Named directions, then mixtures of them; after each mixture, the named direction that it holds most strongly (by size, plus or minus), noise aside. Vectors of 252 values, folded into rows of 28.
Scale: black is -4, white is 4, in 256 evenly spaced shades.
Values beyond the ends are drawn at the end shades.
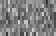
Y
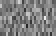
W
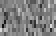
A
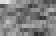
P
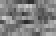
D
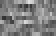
D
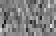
A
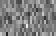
W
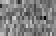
W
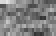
P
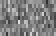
Y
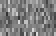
Y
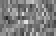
Y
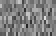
W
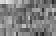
P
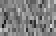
A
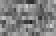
D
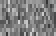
Y
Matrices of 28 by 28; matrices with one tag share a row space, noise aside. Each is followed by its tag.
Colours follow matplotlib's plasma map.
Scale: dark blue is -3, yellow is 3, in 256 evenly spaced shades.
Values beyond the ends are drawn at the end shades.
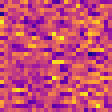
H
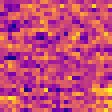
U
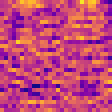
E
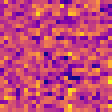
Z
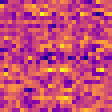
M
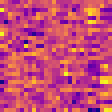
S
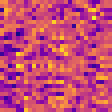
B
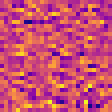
H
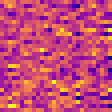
U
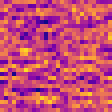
E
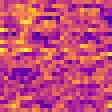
E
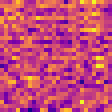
M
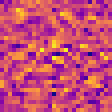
H
